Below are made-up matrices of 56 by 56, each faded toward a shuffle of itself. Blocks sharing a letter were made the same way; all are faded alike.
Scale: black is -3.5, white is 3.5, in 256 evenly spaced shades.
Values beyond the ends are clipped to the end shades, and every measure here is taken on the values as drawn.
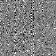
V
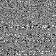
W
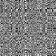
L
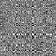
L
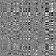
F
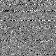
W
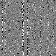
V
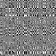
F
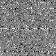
W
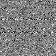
W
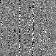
V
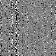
V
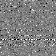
W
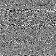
W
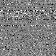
W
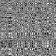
L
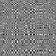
F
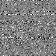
W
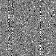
V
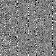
V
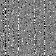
V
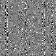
V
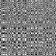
F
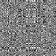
L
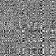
L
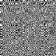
L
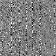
V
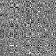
L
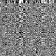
L
